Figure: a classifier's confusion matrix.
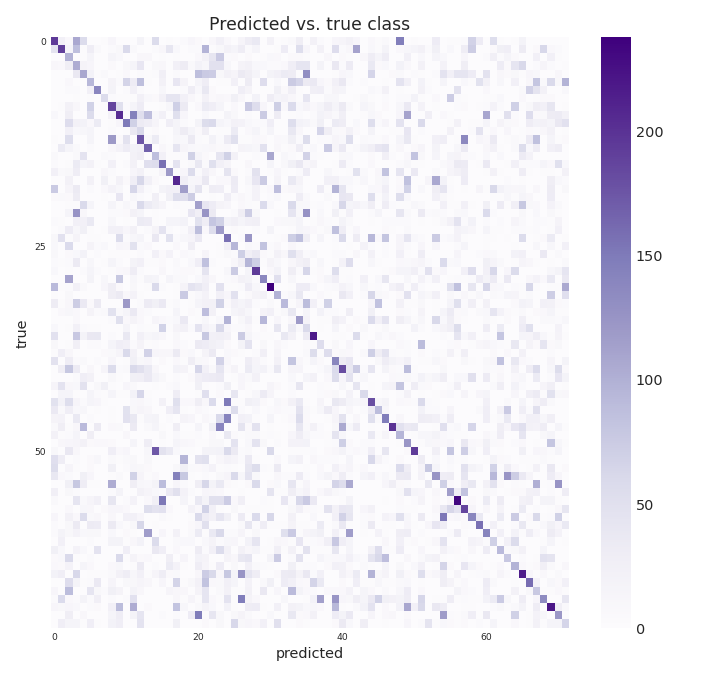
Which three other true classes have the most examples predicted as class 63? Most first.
53, 45, 9
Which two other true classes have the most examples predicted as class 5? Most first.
8, 9
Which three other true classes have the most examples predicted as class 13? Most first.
60, 9, 38
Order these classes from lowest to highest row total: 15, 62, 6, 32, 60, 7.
7, 6, 62, 15, 60, 32
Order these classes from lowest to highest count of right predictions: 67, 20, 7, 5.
7, 67, 5, 20
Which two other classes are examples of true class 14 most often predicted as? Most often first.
30, 50
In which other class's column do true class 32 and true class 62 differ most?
10
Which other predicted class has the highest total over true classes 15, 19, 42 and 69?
17
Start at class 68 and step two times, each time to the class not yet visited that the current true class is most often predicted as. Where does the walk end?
33
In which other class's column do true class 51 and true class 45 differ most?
18
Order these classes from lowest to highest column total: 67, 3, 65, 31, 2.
31, 67, 65, 2, 3
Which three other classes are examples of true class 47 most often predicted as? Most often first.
23, 40, 4
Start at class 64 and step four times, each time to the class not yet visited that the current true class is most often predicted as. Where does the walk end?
65
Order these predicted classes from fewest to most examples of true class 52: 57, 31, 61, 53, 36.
36, 53, 31, 57, 61
